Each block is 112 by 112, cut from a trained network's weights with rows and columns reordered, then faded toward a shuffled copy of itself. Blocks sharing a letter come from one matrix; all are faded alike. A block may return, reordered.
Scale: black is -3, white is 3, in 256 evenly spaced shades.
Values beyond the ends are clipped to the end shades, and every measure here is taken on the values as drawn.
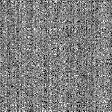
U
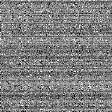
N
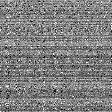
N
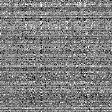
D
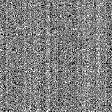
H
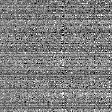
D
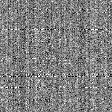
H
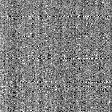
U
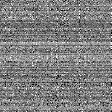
D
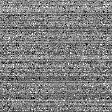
N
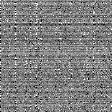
D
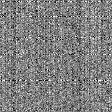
H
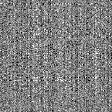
H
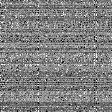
D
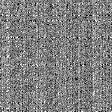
H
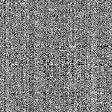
U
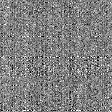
U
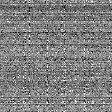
D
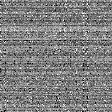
D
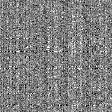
H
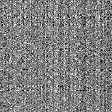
H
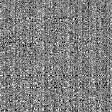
U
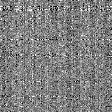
U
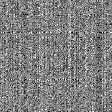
H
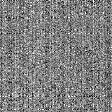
H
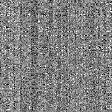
U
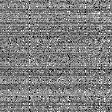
D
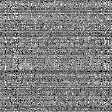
D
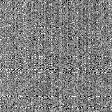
U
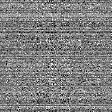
D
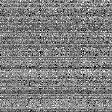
D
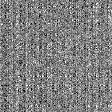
H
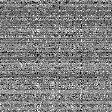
D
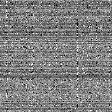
N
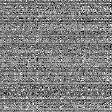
D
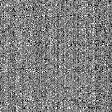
U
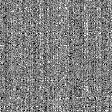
H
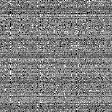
D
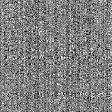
U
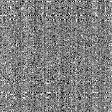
U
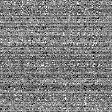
N
